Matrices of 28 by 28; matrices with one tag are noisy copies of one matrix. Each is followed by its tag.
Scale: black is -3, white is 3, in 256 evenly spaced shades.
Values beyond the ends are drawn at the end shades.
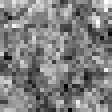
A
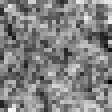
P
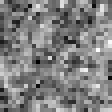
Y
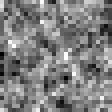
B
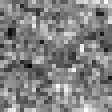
P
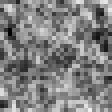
P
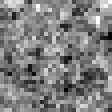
A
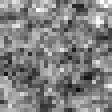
A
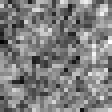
Y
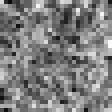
Y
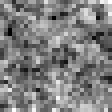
P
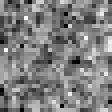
Y
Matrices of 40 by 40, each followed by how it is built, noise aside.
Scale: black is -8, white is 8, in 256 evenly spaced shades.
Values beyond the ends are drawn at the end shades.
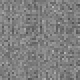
blocks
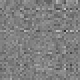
low rank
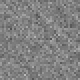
Toeplitz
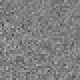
lower triangular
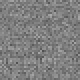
blocks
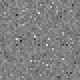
sparse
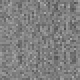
blocks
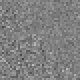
lower triangular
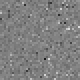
sparse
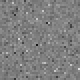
sparse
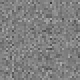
low rank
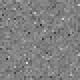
sparse
